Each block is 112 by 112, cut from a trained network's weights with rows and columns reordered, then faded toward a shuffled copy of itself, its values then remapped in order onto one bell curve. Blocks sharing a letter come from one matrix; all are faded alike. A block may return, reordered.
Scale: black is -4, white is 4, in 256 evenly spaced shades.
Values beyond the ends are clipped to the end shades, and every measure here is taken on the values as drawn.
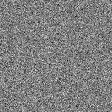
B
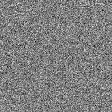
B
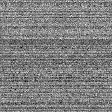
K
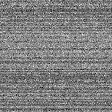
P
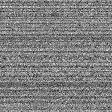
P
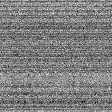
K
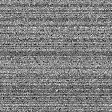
K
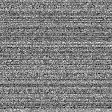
P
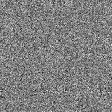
B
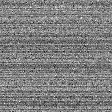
P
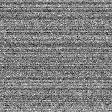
P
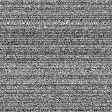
K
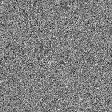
B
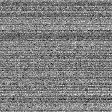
K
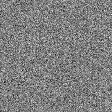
B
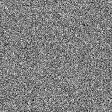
B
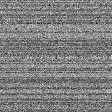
K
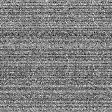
P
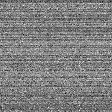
P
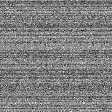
P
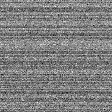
K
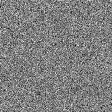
B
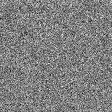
B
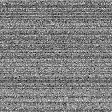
P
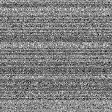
K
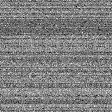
P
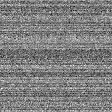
K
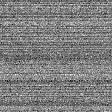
K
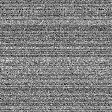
K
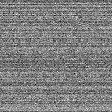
P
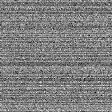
K
